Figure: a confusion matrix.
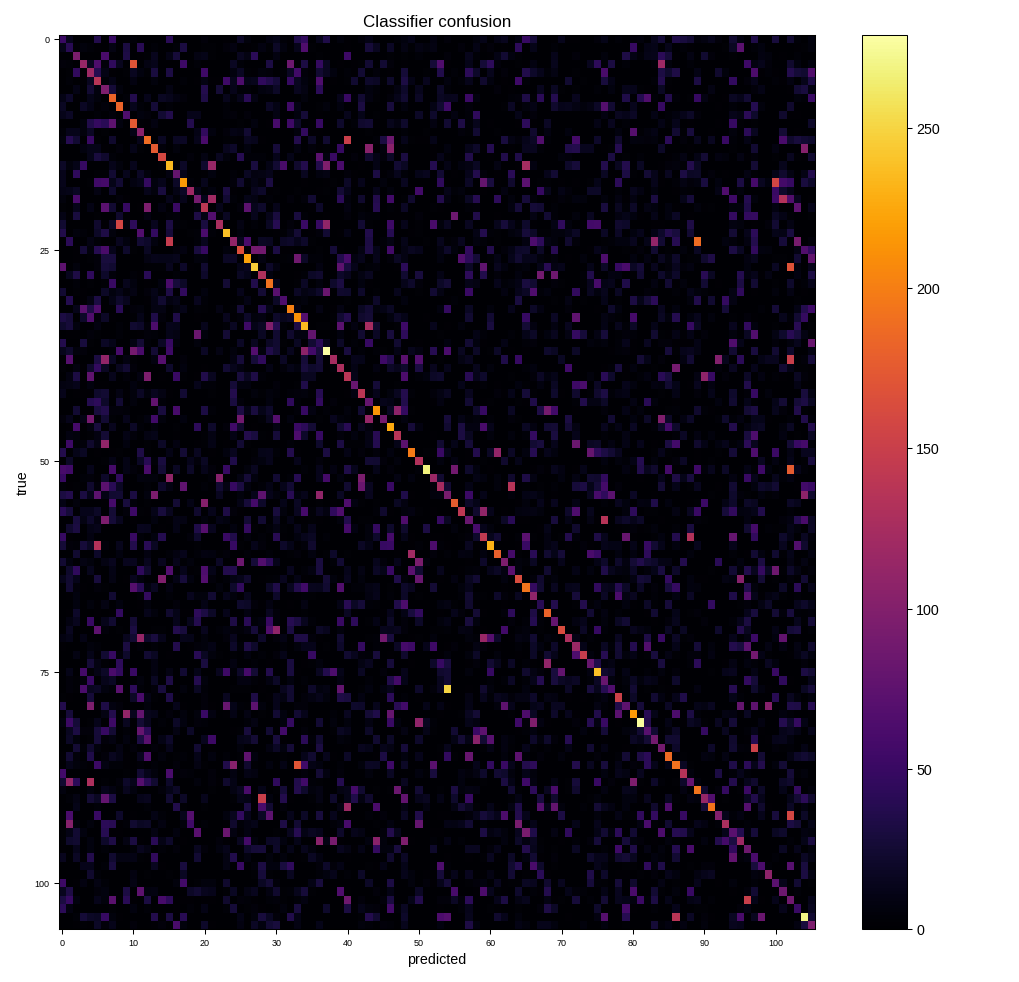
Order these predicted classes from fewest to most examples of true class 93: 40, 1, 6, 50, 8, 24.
8, 24, 6, 40, 50, 1
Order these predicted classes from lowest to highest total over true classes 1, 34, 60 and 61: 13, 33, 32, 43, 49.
32, 33, 13, 49, 43
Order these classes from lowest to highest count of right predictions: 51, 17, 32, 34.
32, 17, 34, 51
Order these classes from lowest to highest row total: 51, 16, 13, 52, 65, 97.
97, 16, 13, 52, 65, 51
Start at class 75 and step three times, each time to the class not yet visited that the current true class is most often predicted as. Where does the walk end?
37
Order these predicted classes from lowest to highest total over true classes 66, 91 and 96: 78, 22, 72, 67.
22, 72, 67, 78
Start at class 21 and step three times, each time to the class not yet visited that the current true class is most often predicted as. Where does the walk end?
12
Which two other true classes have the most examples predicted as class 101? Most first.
19, 71
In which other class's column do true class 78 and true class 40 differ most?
90
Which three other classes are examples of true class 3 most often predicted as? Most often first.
10, 84, 32
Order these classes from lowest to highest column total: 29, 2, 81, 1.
81, 2, 29, 1
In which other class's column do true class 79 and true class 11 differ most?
99
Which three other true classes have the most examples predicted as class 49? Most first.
61, 63, 72
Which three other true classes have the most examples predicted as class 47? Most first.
44, 89, 76
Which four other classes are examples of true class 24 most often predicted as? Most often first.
89, 15, 83, 103
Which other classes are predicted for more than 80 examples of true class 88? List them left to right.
1, 4, 80
